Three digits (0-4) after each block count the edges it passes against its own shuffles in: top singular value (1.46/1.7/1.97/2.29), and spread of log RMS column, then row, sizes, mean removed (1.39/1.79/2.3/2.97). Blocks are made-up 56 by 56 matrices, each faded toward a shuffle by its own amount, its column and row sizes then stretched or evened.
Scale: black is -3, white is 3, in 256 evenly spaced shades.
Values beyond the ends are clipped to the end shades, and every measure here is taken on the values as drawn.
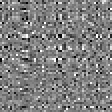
4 1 3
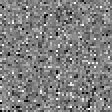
1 2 1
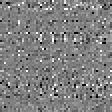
1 2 3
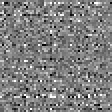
1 2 4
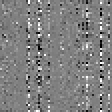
4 4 1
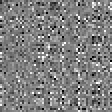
4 3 1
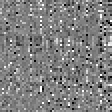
2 3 0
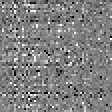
3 3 1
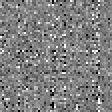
2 3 2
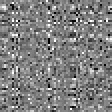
4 3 2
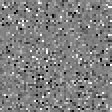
0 0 1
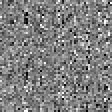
2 3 0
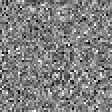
2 0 0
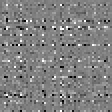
0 3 4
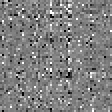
3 3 1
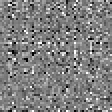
3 3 2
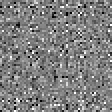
1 2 2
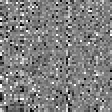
3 3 0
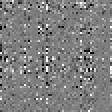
2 4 3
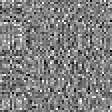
4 1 1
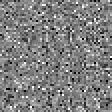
2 0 0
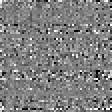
1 2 4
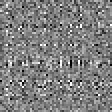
3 2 3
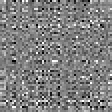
4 3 3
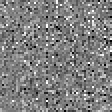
0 3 1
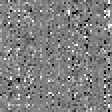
0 4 1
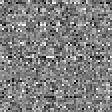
2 0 3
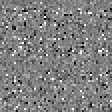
0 1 2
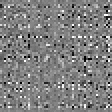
1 4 4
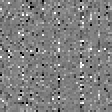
1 3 1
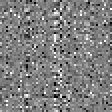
3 3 0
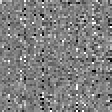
0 3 1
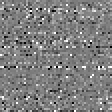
1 1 4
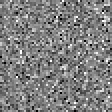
0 2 0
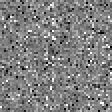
0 1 0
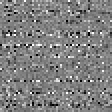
2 2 4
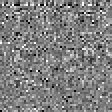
3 0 2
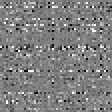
1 2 4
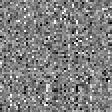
2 2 0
